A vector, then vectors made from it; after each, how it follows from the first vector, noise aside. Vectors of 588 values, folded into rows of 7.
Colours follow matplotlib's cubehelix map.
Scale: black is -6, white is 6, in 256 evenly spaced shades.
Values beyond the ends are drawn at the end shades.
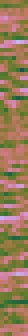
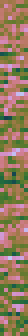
wrapped around.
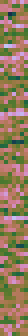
wrapped around.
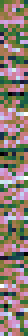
wrapped around, negated, scaled up.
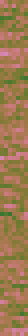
wrapped around, shrunk.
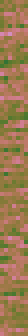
reversed, negated, shrunk.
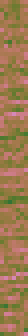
wrapped around, shrunk.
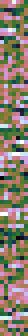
wrapped around, scaled up.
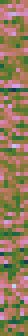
wrapped around, negated.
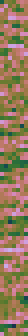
wrapped around, negated.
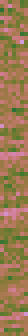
wrapped around, shrunk.
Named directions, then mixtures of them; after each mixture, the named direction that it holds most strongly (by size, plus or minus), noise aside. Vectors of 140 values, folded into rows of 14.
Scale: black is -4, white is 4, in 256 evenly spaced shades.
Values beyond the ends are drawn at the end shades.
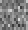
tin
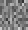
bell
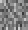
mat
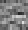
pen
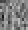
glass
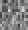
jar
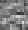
pen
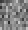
glass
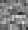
pen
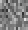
mat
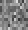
bell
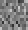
bell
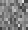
bell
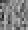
glass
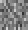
mat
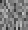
mat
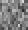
jar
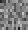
mat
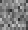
tin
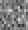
tin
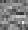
pen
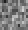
jar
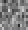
jar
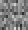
mat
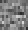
pen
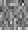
bell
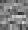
pen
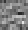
pen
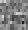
pen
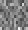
bell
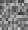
bell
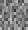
bell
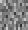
mat
